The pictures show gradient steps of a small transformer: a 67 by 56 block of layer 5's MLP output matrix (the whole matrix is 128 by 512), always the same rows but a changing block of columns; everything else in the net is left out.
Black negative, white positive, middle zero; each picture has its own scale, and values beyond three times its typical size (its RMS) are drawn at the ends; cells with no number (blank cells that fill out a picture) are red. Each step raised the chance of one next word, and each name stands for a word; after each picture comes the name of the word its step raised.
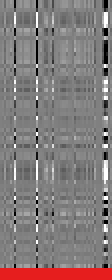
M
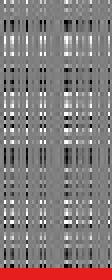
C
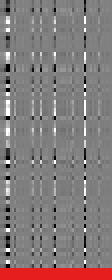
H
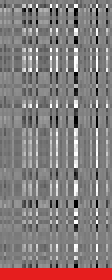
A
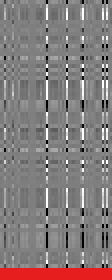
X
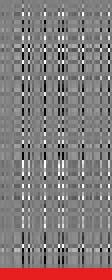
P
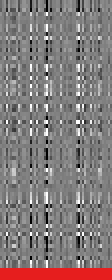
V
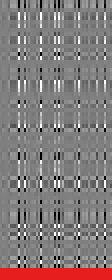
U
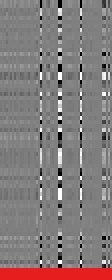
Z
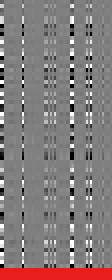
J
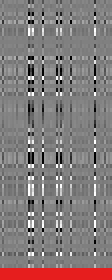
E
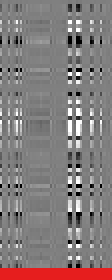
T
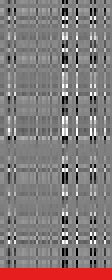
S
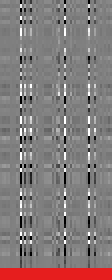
S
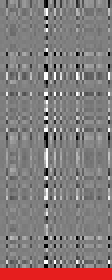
Z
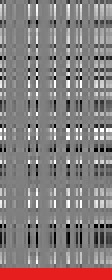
X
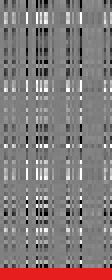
M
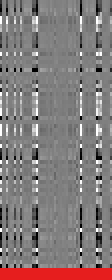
H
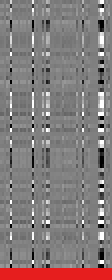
C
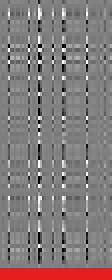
P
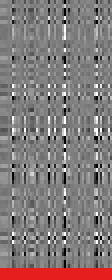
S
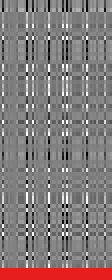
V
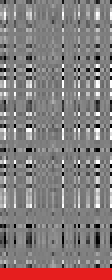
X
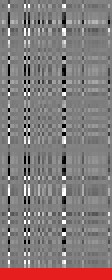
E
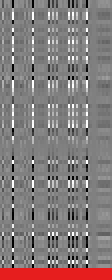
U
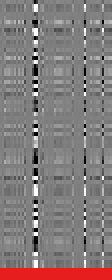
E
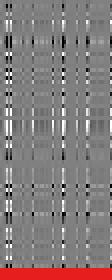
T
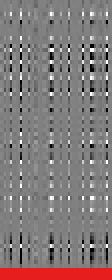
P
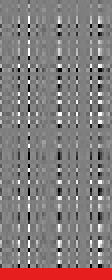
J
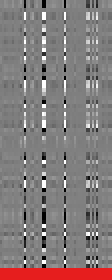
U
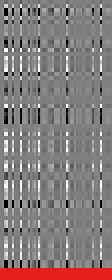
A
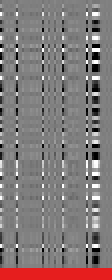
P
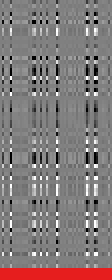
E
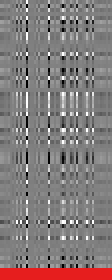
C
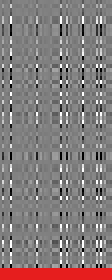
J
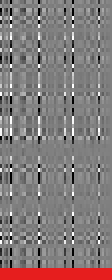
S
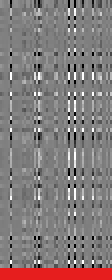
Z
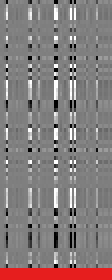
X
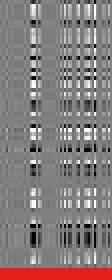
X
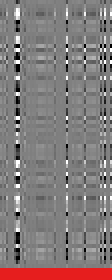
P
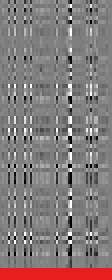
S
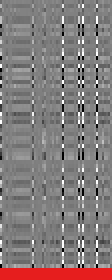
J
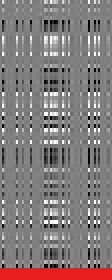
C
